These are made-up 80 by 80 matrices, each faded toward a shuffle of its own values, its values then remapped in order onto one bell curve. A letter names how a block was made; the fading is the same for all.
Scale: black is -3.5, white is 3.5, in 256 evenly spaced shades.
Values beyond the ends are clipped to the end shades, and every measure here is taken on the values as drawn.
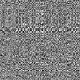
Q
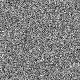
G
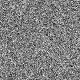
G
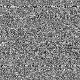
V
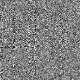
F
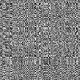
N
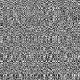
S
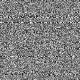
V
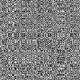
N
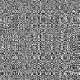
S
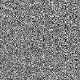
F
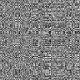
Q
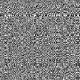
Q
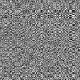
S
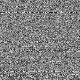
V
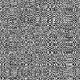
S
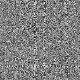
F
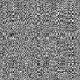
N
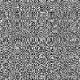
Q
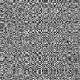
N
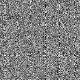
F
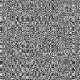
N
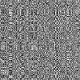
N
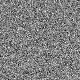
G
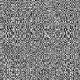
Q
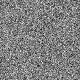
G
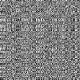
S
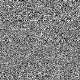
V
